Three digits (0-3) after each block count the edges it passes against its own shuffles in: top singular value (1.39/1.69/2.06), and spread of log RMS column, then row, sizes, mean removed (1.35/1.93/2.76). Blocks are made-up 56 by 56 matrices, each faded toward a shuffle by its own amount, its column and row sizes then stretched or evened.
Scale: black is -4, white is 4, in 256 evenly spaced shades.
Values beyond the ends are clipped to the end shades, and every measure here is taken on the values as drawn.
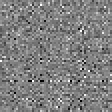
3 1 1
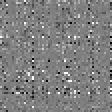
1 3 2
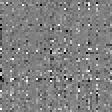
0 3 2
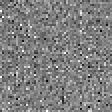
2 1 0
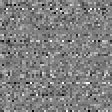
1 1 3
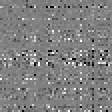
2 2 3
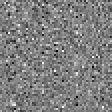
2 1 0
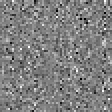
1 2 0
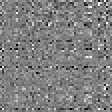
3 2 2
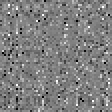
2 2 0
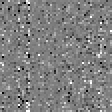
0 2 1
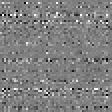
3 1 3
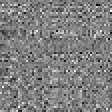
3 0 2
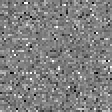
0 0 2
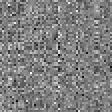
3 2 0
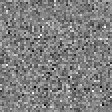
0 0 1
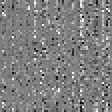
2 3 0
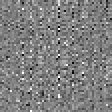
3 2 0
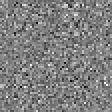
2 1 1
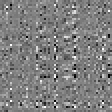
3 3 2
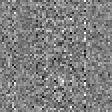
2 2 0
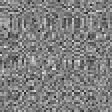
3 1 1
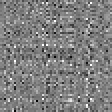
3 2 1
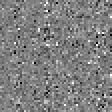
0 2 1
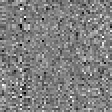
2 2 0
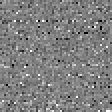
0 0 2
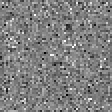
1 0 0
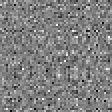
3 1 1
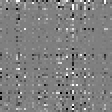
2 3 3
